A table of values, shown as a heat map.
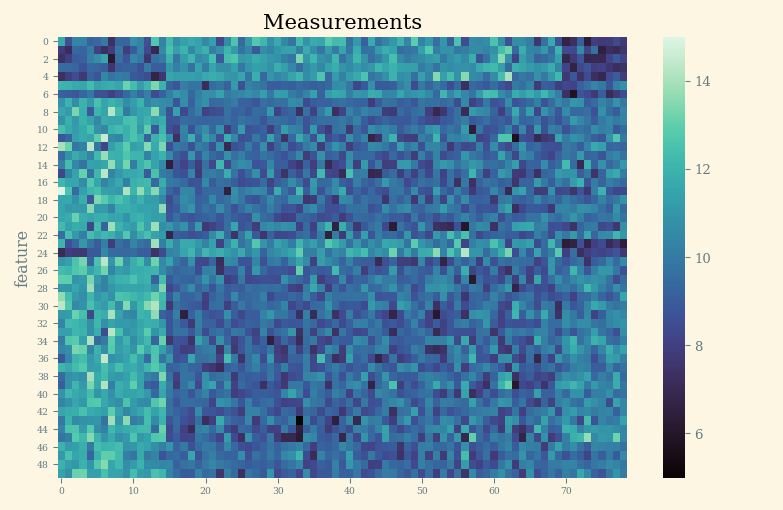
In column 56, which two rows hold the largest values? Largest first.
24, 4
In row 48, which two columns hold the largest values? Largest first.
6, 5
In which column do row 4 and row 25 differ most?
13
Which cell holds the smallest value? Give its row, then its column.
43, 33
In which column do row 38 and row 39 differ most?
46
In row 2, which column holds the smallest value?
7
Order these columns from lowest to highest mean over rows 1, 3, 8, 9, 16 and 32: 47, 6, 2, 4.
47, 6, 4, 2
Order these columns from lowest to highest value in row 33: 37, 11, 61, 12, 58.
61, 58, 37, 11, 12
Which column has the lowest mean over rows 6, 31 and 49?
52
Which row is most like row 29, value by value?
5
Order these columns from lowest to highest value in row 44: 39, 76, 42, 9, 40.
40, 39, 42, 76, 9
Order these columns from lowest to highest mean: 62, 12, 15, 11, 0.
15, 62, 0, 12, 11
